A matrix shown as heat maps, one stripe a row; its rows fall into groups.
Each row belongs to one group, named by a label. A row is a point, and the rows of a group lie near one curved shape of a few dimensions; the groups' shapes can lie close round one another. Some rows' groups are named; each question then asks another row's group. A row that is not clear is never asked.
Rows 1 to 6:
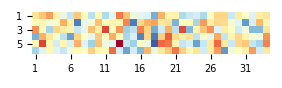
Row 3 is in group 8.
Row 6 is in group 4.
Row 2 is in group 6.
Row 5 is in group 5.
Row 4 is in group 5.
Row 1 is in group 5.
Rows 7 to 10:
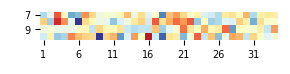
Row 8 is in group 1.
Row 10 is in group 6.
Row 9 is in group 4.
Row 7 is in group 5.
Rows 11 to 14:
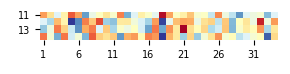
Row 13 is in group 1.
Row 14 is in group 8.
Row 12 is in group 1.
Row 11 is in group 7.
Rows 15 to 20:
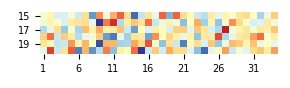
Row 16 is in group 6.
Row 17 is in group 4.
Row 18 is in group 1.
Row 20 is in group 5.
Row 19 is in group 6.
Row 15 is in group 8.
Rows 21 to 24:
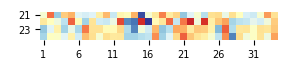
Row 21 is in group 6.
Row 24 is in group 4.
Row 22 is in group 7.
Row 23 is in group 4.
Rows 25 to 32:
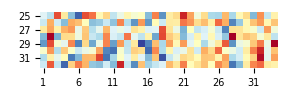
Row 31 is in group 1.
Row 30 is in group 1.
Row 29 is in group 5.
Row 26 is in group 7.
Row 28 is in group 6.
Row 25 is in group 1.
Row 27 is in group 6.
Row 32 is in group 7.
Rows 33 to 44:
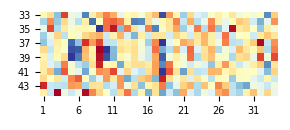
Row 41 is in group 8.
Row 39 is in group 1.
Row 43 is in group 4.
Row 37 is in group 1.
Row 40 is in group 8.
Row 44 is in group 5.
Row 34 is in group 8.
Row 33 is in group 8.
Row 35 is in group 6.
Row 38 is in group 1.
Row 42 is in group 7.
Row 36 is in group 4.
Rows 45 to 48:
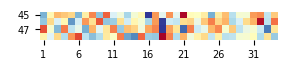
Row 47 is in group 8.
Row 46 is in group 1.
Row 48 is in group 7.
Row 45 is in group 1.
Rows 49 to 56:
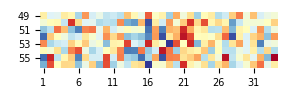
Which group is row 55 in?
5
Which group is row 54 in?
7
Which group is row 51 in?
1
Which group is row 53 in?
8
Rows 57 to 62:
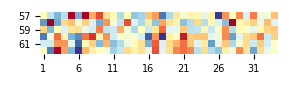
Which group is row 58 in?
6
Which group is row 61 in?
1
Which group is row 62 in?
1
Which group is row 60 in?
1
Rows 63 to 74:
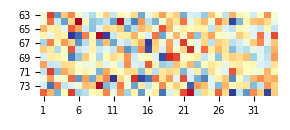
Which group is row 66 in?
1
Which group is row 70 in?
8
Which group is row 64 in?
7
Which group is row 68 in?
7
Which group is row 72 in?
5
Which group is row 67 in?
1
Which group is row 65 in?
7
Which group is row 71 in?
6
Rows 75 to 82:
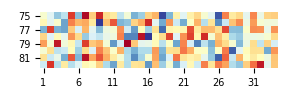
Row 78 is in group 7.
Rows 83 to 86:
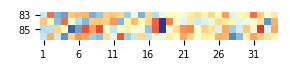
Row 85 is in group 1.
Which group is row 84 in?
8
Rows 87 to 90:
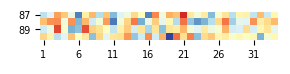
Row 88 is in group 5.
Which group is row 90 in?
8
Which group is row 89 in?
5
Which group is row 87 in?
1
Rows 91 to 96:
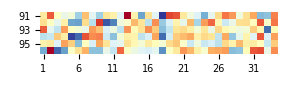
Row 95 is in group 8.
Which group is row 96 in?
7
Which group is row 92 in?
1
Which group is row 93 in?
8
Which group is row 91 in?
5
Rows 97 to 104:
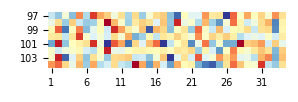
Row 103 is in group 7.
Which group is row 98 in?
8
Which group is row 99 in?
7
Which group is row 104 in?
5
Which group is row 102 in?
8
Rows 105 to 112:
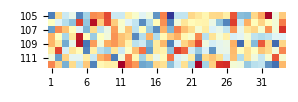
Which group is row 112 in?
8
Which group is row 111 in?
4
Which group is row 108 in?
7
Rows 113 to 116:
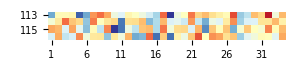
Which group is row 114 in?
5
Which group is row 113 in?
1
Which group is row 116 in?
7
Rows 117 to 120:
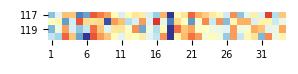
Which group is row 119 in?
5
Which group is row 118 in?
6
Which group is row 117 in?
1
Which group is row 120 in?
1
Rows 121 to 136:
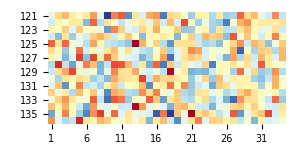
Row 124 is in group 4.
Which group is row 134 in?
5
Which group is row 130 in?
6
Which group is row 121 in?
6
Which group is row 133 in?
6
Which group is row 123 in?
6
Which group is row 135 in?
1
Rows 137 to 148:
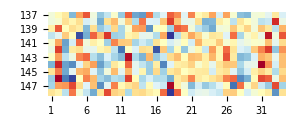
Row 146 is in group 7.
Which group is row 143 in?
7
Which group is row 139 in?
5
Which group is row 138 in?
6
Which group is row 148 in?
8
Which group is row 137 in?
7
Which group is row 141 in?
7
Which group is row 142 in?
1
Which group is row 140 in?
1
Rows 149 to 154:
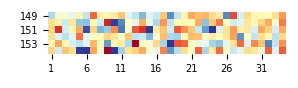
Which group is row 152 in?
4
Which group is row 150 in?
1
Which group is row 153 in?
5
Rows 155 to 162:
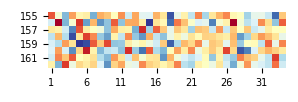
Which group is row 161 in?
6
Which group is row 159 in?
1
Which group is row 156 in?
5
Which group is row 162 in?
6
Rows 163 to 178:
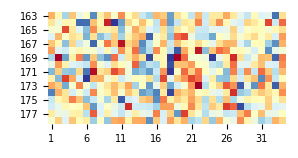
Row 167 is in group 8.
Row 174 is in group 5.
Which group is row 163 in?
8
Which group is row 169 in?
5
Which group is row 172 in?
1
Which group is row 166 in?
5
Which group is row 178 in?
6
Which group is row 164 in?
1
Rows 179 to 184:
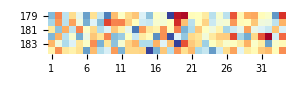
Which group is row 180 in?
8
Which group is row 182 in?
1
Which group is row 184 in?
5
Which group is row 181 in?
6
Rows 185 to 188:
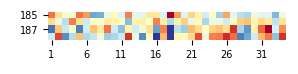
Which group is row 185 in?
7
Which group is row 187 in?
1
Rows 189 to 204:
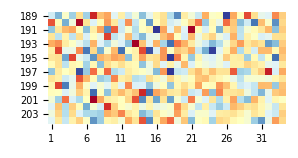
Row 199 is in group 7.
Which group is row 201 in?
5
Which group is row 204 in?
6
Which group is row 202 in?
8
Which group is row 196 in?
8
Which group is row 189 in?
4
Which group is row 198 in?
7
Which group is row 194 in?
5
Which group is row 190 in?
4
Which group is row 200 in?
6
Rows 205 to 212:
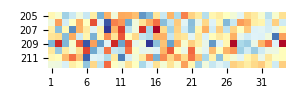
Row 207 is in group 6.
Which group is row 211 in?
1
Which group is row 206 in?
6
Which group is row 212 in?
8
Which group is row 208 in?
8
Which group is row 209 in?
5
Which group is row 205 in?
8
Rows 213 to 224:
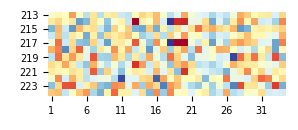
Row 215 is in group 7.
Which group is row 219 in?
6
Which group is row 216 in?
8
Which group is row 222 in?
1
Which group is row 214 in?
5
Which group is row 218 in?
7
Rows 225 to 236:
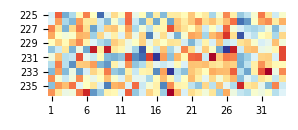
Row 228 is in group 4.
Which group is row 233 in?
1
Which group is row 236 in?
7
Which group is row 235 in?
6
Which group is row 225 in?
7
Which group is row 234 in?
4
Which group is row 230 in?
4
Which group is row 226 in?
7
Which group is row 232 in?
7
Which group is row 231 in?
7
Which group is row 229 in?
6
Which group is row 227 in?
7
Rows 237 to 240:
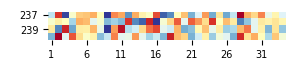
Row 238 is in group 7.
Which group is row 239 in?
6
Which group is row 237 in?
6
